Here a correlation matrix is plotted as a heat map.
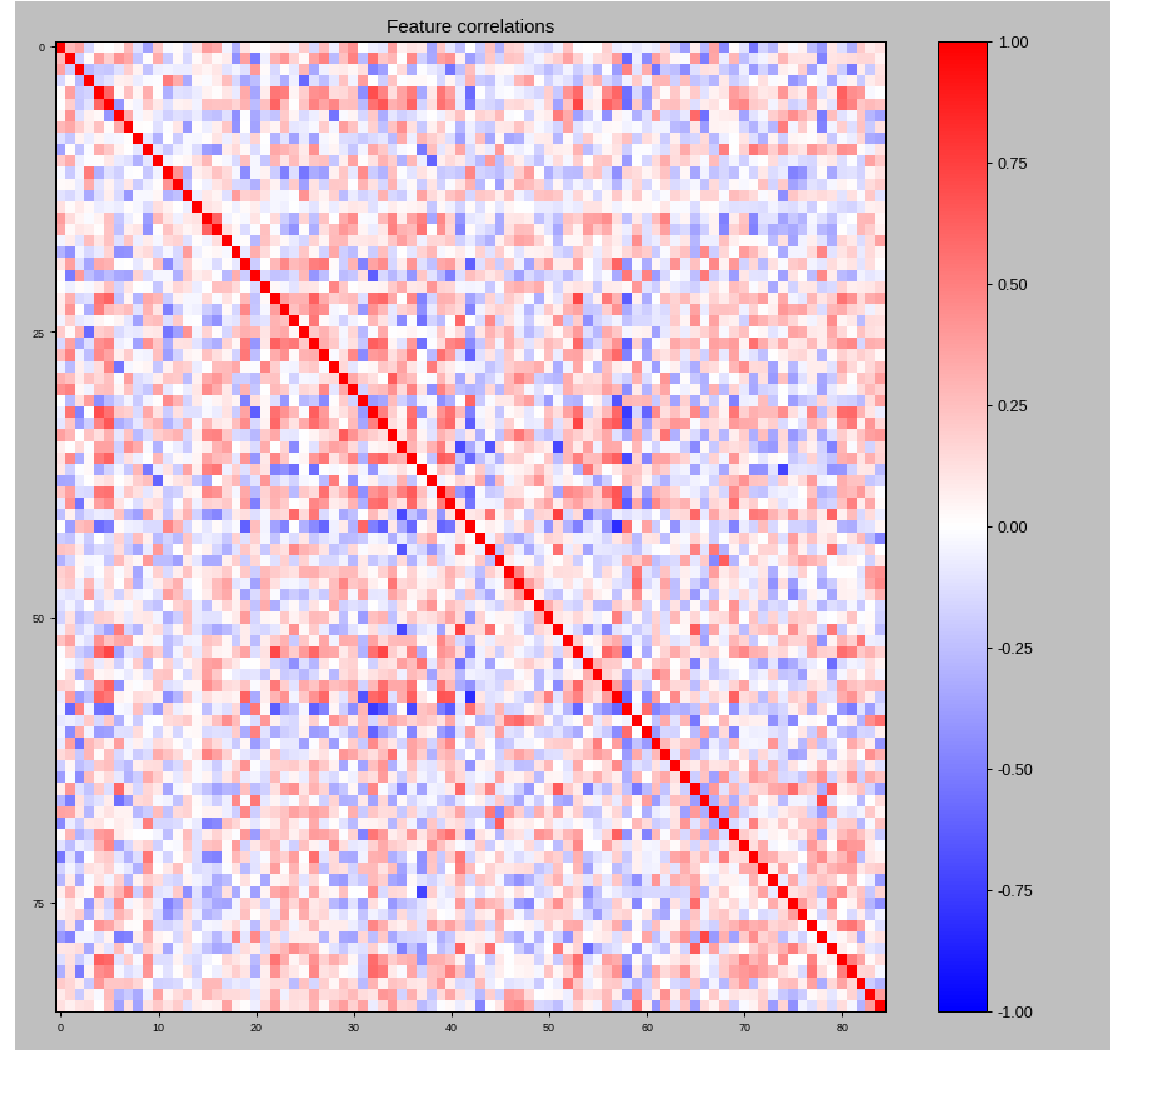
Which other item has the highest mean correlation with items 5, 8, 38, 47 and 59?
28
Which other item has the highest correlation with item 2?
58
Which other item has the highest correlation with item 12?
11
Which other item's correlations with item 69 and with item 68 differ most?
45
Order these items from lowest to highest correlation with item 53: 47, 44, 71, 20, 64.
20, 47, 44, 64, 71
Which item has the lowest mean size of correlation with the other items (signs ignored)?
14
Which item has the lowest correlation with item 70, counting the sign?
6
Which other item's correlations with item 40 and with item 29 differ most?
57
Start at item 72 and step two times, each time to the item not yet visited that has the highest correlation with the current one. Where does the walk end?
51
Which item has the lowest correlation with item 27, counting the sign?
42
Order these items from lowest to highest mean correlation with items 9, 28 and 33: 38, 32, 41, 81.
41, 38, 32, 81
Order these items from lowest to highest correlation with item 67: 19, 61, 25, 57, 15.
61, 15, 57, 25, 19
